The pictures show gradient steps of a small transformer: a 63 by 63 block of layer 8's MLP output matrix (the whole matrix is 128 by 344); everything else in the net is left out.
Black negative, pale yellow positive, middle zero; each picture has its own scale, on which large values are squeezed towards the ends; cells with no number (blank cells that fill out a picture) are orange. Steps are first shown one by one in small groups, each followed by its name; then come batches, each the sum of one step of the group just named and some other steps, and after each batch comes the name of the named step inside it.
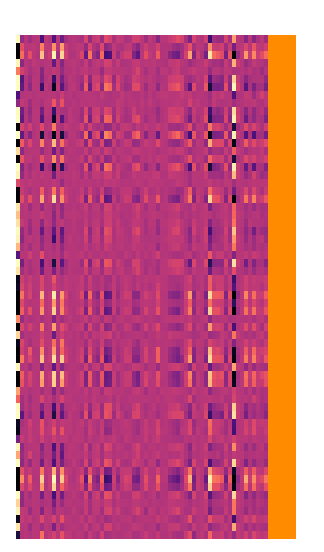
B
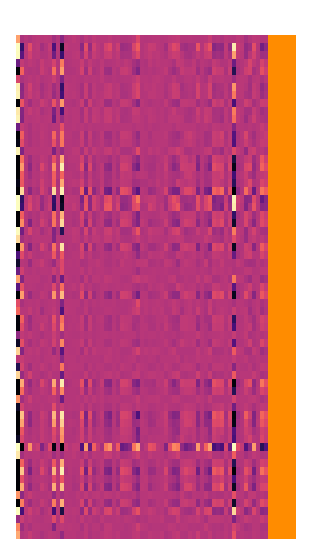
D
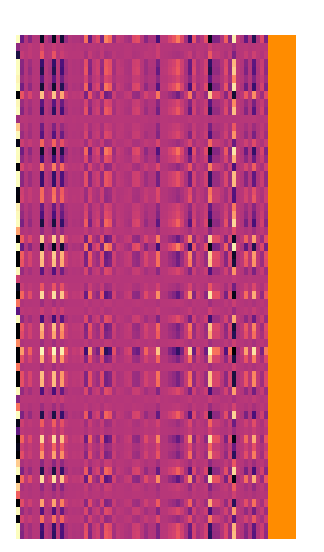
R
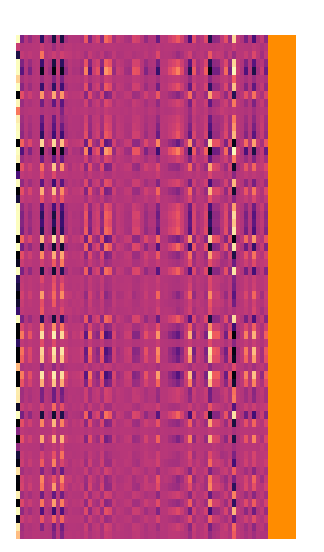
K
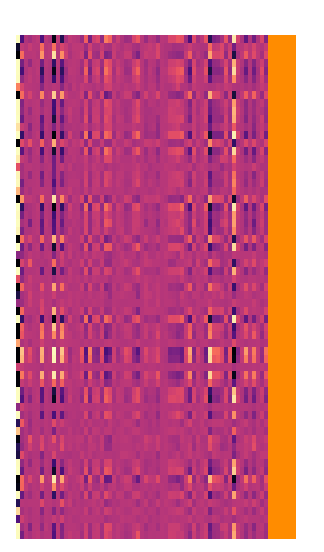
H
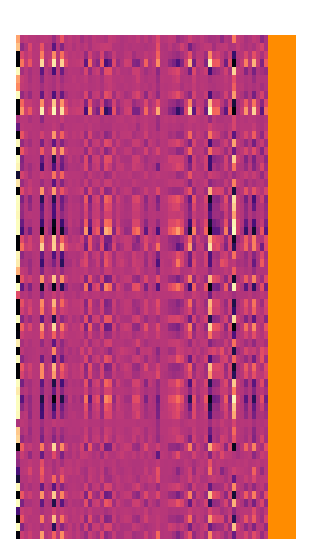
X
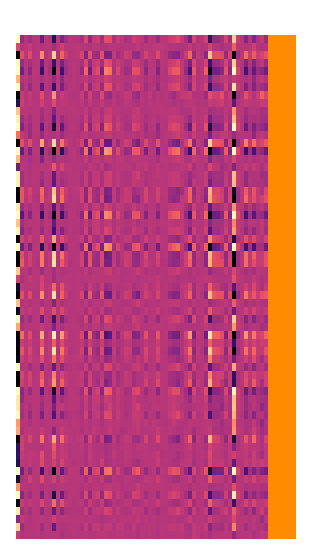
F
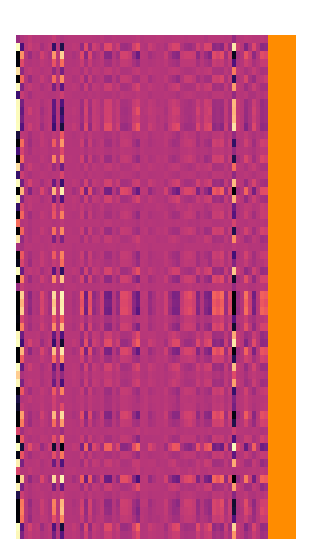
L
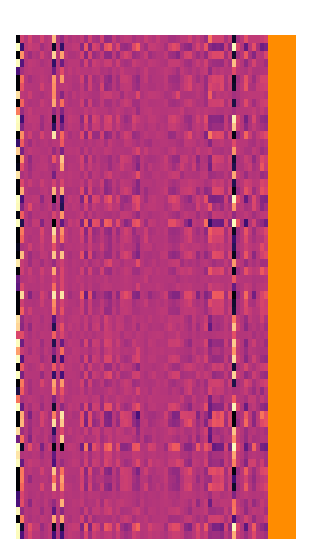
D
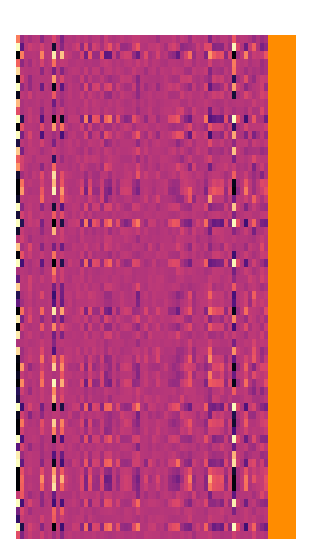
B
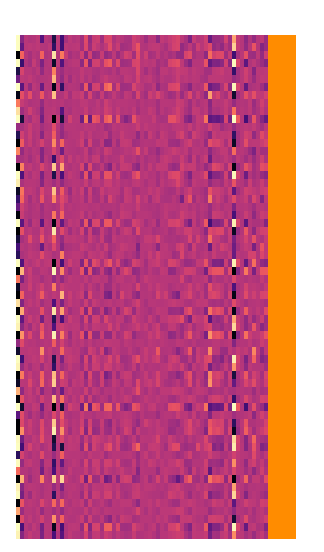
R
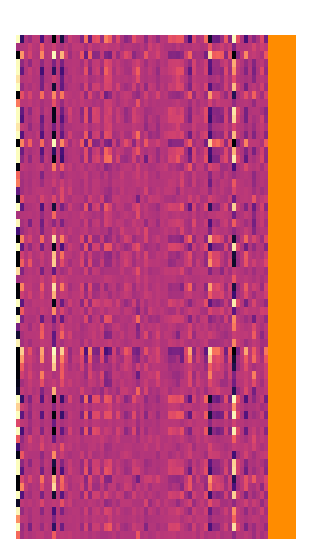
H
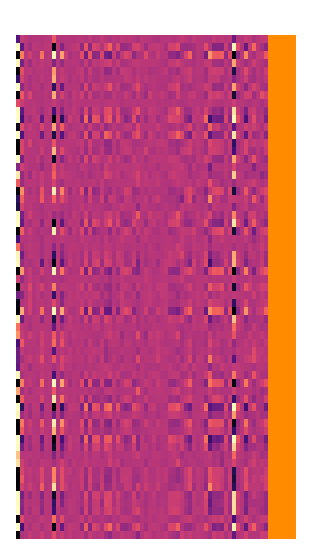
B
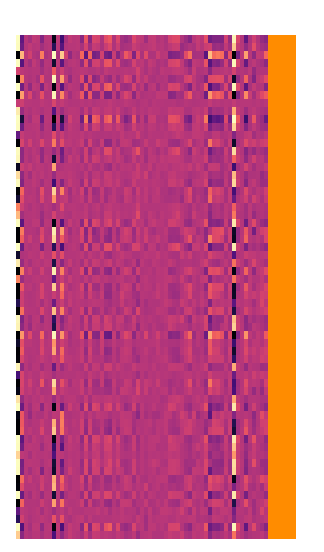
F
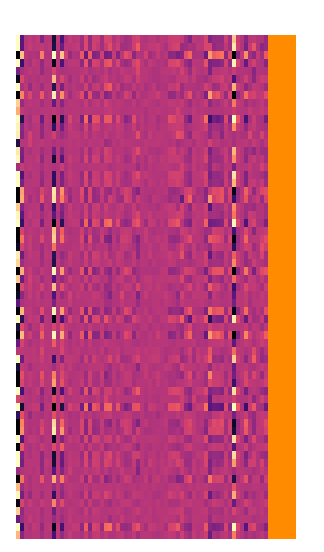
H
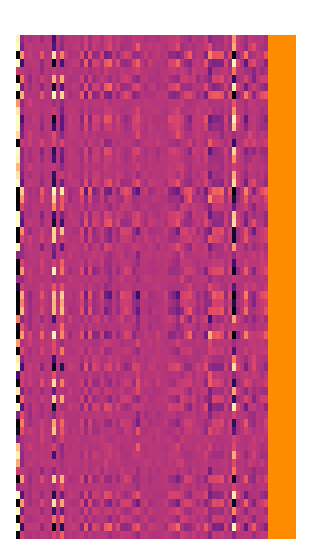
F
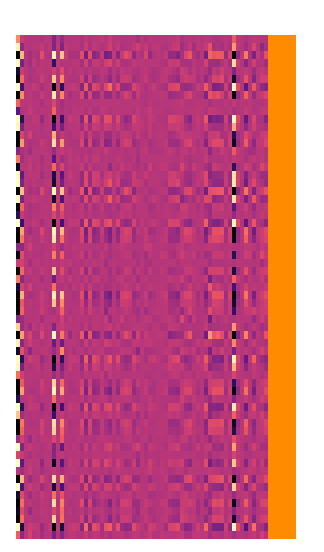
L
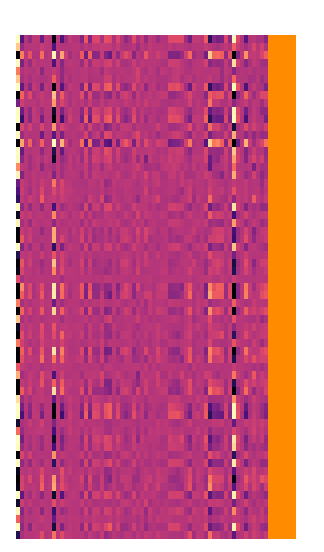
B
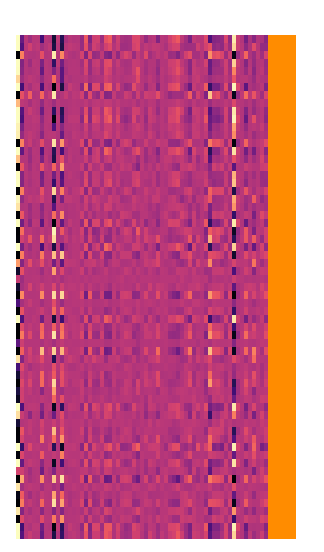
R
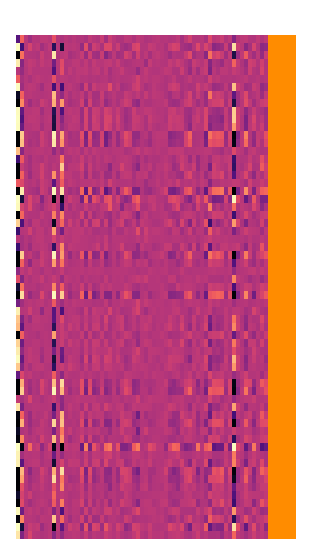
D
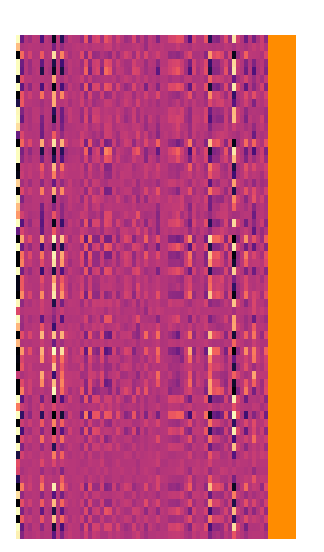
K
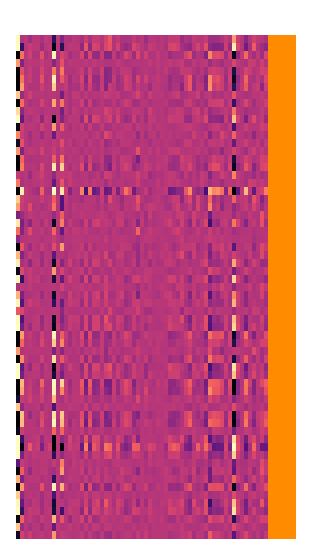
D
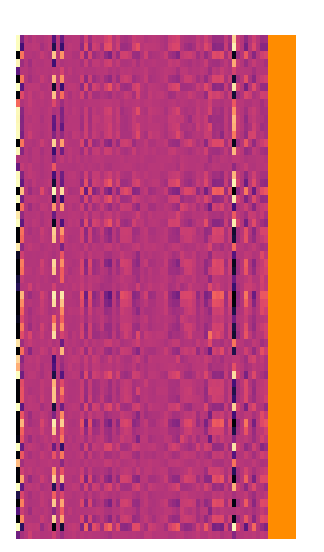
L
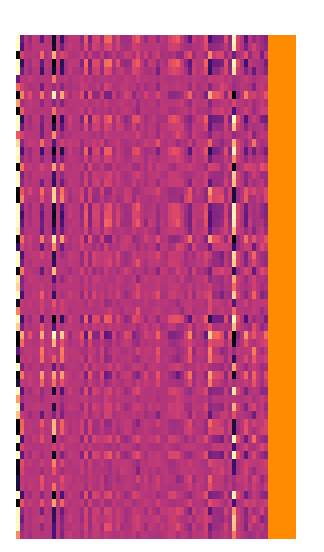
K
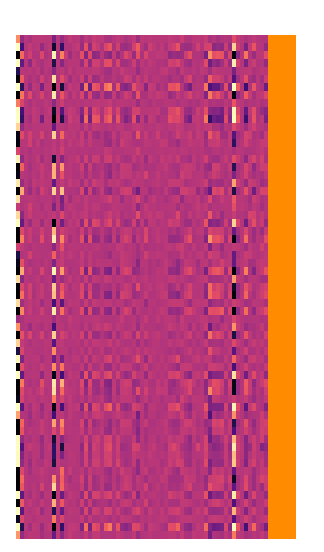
D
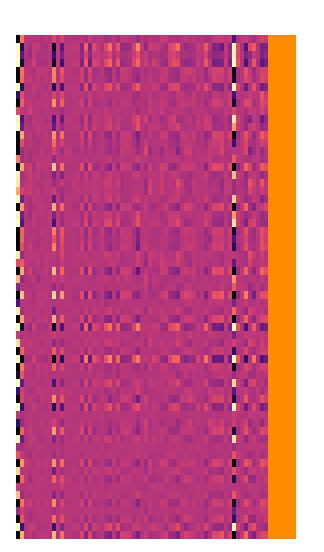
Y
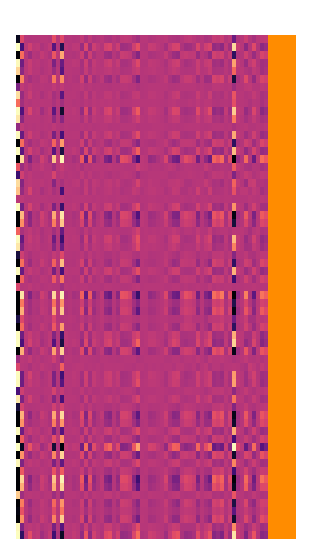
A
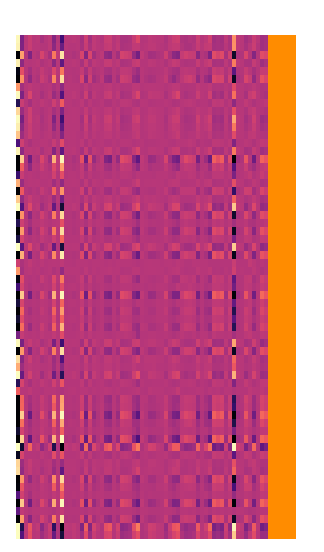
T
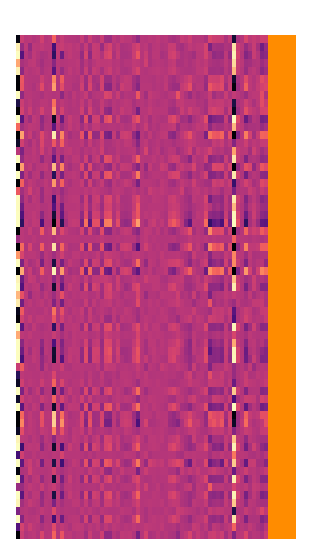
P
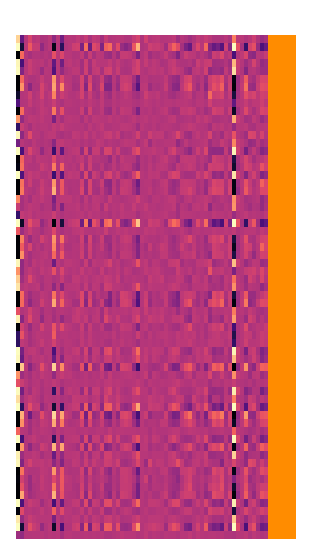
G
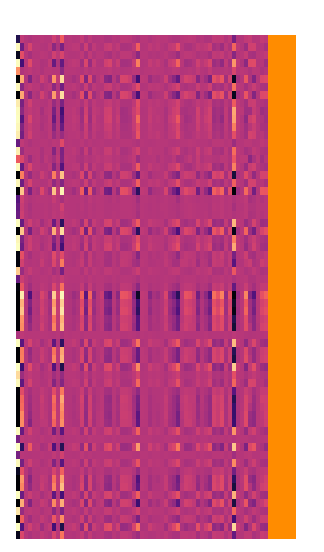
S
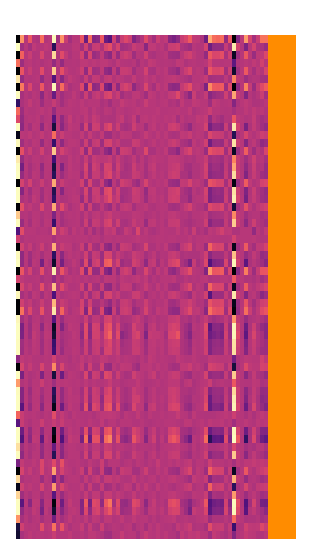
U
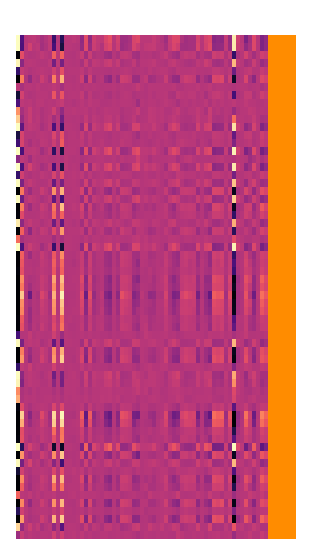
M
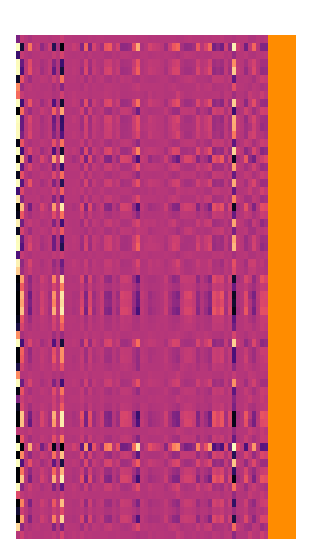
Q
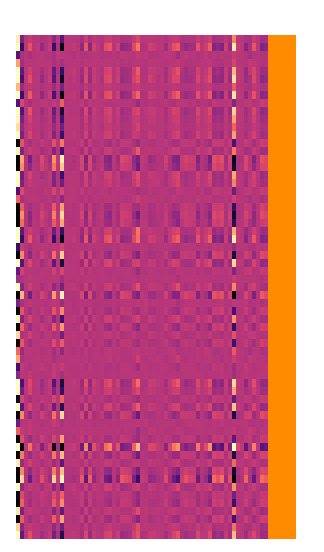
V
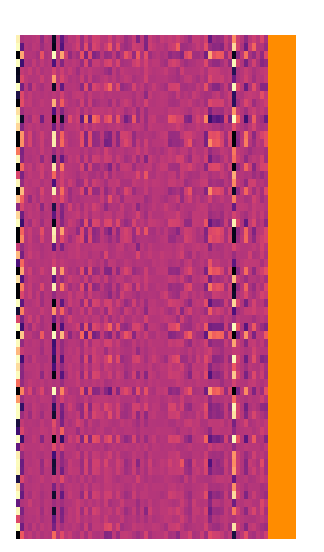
Y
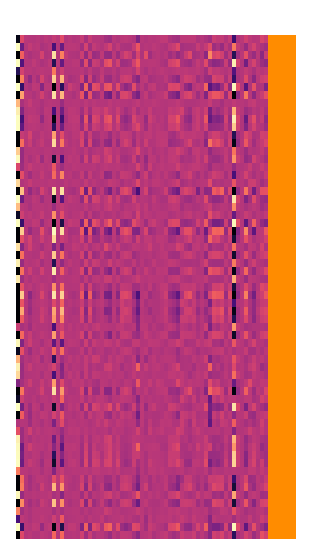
S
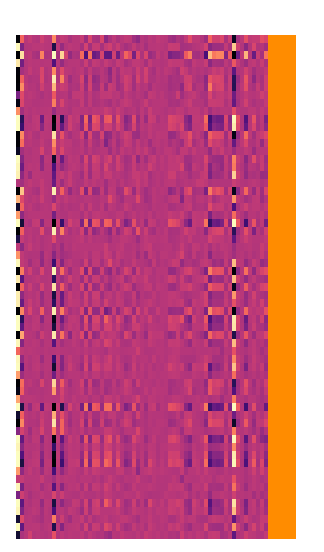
U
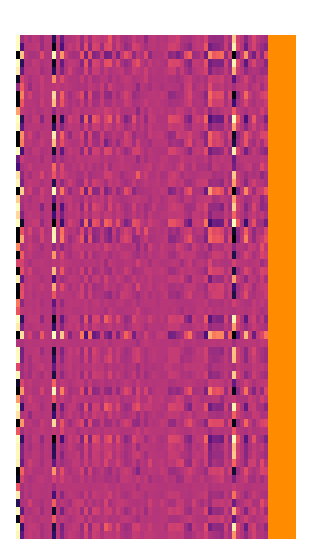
G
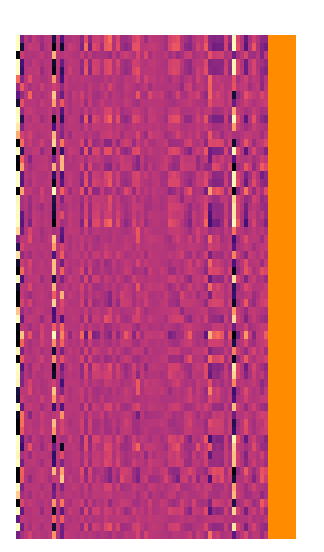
V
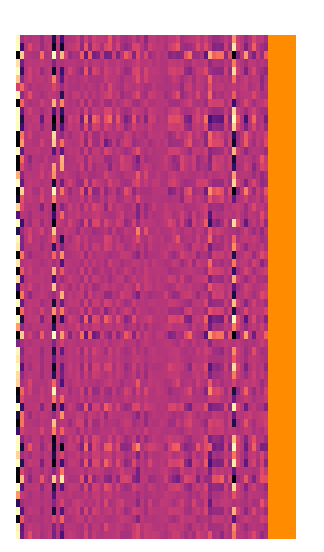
V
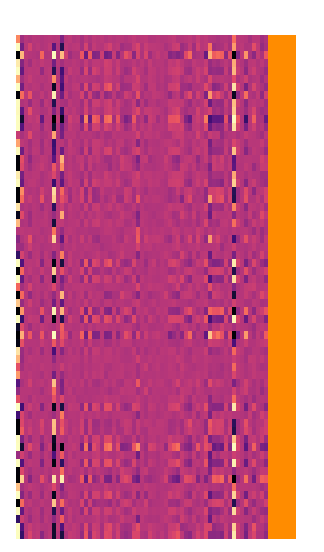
V
